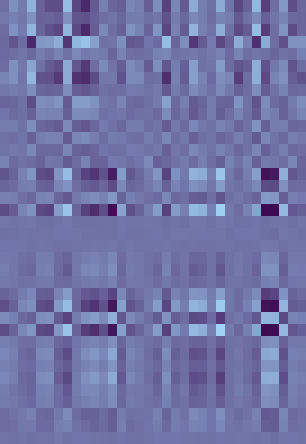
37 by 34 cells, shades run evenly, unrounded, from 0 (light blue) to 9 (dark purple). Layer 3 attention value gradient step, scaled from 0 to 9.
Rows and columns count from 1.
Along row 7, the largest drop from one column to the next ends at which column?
8
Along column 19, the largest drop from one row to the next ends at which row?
4
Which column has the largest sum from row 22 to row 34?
25
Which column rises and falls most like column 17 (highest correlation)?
28
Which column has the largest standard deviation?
30
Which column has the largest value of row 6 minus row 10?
10
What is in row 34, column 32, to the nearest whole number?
5
